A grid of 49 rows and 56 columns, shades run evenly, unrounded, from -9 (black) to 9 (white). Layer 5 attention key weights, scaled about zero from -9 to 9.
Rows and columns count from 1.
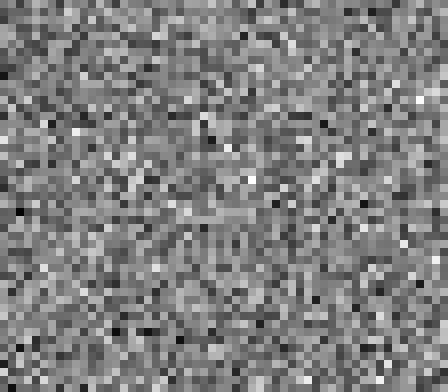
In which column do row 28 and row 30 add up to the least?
18
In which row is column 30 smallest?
47
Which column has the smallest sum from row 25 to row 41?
15
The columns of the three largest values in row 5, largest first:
20, 36, 21
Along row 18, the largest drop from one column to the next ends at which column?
8
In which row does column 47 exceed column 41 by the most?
16
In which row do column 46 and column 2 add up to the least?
49
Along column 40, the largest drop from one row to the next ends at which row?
24
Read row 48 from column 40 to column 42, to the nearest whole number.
-4 -1 -2
